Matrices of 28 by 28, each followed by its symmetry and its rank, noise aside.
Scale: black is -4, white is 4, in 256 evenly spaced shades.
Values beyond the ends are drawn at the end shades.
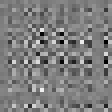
no symmetry, rank two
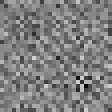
symmetric, rank three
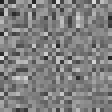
symmetric, rank three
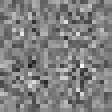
no symmetry, rank four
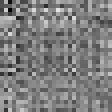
no symmetry, rank three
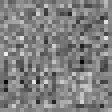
no symmetry, rank four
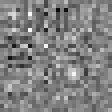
symmetric, rank four
